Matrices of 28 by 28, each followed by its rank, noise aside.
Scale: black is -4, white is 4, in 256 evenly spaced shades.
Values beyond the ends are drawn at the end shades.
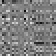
three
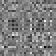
three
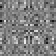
three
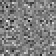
six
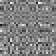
three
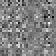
four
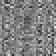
six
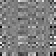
two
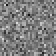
eight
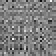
four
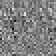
six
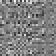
four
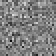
six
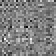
six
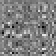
four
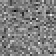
eight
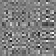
three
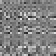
three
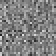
six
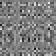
three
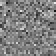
six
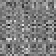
three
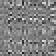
three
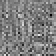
four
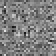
six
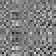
three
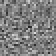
six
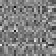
four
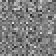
six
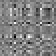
two
